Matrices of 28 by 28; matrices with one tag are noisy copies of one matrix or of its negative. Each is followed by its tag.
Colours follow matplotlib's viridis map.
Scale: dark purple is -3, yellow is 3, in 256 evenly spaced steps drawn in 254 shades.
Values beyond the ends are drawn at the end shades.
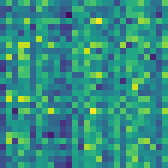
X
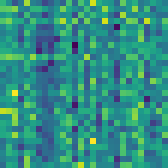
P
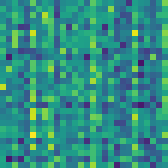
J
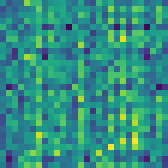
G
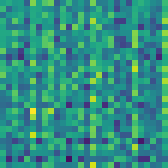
J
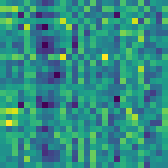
P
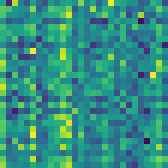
X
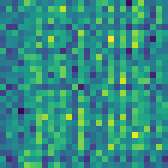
G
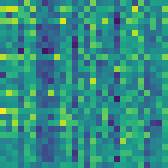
P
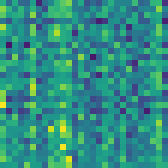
X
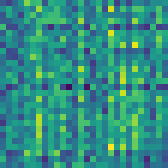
G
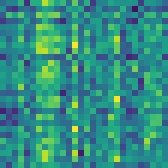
P
